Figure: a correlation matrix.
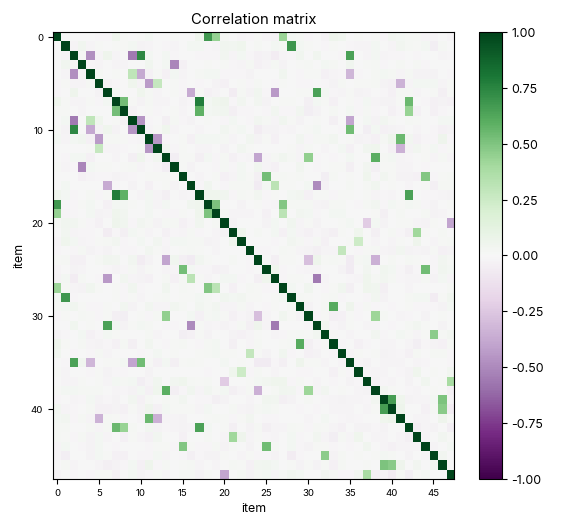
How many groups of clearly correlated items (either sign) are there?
16
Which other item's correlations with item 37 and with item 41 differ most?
11
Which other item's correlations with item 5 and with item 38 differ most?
13
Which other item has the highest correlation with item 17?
7
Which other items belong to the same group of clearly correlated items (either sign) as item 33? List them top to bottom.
29
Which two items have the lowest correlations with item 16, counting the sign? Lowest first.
31, 6
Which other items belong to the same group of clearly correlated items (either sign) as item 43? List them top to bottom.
21
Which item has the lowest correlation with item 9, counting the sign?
2
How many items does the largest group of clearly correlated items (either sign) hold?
5
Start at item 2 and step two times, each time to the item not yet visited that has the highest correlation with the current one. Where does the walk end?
35
